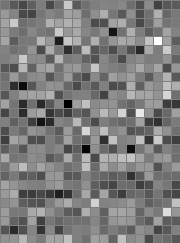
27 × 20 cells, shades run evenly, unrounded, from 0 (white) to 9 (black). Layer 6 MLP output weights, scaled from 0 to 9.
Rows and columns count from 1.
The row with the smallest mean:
5
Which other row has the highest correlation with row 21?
3
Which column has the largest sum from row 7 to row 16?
1
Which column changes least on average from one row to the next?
9
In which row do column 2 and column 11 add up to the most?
10
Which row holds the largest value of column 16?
6
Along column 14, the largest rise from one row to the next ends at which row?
14
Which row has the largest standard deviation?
13
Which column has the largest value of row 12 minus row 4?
8
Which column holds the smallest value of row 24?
19
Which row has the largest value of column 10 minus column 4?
17
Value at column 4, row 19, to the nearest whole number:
4
